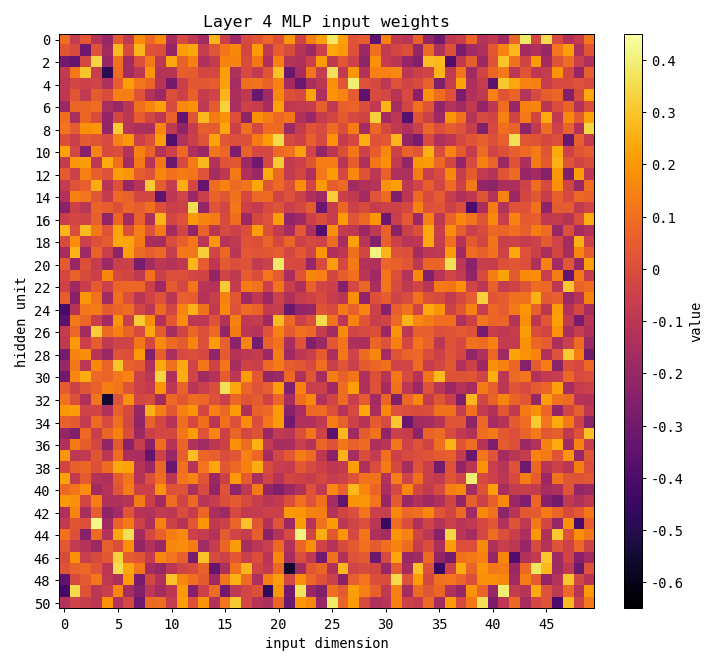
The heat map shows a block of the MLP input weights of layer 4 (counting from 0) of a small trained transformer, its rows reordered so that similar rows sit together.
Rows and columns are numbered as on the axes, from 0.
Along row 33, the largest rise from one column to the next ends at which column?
8
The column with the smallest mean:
21
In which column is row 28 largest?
47
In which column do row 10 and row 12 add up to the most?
46
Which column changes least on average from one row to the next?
11
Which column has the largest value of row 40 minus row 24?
0
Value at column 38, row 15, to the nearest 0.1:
-0.4
